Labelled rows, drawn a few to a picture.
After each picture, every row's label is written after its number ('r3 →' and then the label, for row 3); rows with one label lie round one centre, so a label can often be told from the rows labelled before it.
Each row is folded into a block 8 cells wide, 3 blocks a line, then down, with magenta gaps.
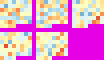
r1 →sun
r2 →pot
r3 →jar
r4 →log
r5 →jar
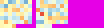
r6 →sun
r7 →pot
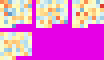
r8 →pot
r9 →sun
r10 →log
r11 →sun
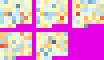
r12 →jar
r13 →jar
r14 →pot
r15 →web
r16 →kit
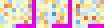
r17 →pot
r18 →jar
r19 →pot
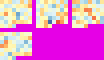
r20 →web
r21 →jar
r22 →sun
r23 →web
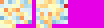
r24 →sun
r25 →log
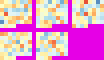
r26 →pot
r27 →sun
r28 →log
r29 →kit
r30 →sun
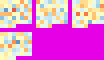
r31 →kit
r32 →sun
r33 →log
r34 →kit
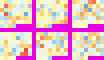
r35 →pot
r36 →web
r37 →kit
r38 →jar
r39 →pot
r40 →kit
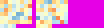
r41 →web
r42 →sun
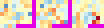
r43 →web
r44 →sun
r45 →jar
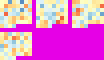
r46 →pot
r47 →jar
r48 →web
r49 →pot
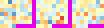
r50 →pot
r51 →jar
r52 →log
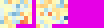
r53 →jar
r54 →log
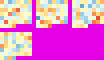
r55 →sun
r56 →sun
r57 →jar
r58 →web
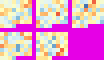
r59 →web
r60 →kit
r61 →kit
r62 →web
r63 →jar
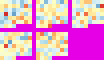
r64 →pot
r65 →sun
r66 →log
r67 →log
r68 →kit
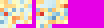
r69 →pot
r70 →web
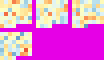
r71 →log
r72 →log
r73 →pot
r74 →jar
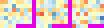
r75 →kit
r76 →web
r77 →log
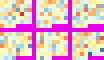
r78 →kit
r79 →log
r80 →kit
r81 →web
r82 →web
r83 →log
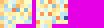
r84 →kit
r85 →log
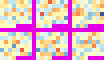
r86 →kit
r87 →log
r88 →web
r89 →sun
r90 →sun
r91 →kit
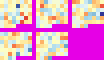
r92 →jar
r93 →pot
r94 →web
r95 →log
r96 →web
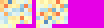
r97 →pot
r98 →kit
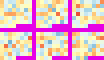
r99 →kit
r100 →kit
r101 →pot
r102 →log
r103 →pot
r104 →web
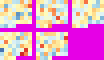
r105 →web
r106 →sun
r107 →log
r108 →jar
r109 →log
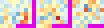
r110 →jar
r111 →sun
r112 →kit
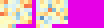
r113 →web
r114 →kit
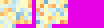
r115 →web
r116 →pot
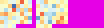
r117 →kit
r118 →jar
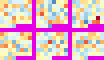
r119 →pot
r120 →web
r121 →jar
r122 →web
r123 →kit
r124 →kit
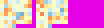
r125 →web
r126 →pot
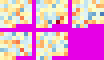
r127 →sun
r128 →jar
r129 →web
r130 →sun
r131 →web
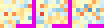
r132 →log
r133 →pot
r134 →kit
